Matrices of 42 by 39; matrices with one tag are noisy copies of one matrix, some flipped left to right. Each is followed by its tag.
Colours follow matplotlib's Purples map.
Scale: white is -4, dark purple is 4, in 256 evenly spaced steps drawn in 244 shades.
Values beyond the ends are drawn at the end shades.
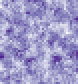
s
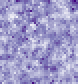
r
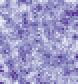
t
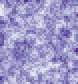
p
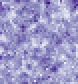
r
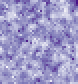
r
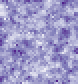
p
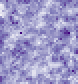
p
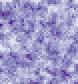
t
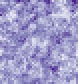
r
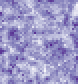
p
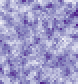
t
